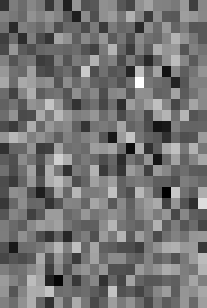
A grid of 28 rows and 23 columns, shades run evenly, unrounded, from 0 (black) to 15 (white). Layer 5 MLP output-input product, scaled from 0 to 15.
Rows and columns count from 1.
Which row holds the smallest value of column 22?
19
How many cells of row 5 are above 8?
5
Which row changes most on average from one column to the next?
18
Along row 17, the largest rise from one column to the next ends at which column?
6
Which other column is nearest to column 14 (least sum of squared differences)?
12
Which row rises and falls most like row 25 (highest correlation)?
1
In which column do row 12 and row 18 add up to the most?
20
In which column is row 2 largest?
15
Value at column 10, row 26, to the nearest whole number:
6
